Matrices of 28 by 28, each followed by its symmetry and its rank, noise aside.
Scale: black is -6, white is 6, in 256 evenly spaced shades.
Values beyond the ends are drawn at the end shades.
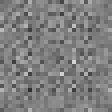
symmetric, rank three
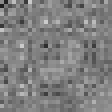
symmetric, rank four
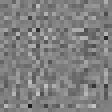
no symmetry, rank three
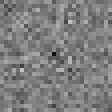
symmetric, rank six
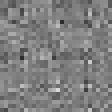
no symmetry, rank four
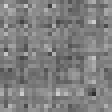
symmetric, rank three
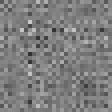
symmetric, rank four
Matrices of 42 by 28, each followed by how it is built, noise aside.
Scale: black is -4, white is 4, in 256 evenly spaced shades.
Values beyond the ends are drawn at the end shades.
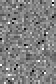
sparse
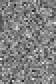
noise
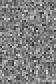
noise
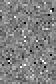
sparse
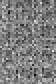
blocks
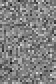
noise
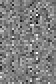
uneven columns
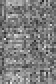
blocks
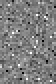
sparse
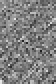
Hankel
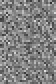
repeating rows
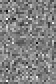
low rank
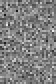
noise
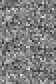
repeating rows
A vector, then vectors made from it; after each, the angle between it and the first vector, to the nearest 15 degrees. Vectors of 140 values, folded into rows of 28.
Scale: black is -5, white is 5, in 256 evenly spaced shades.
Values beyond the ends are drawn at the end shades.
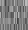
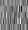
105 degrees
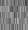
150 degrees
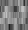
90 degrees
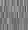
60 degrees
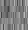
60 degrees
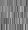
120 degrees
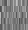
90 degrees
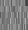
120 degrees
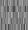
75 degrees
